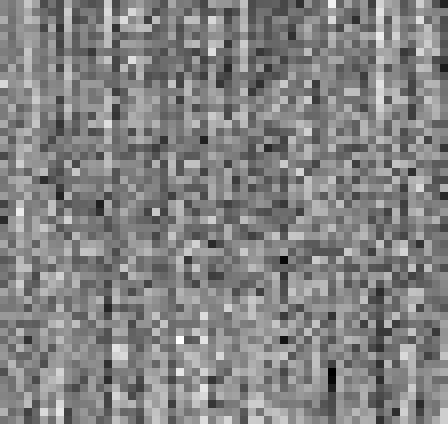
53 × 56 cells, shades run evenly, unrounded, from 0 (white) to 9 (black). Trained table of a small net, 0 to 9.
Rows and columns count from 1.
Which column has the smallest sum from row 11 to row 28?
48
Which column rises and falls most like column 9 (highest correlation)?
31
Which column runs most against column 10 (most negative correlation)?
50
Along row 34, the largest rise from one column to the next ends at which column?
53
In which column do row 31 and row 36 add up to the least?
3
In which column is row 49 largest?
42
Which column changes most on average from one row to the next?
25
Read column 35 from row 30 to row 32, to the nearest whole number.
2 4 4
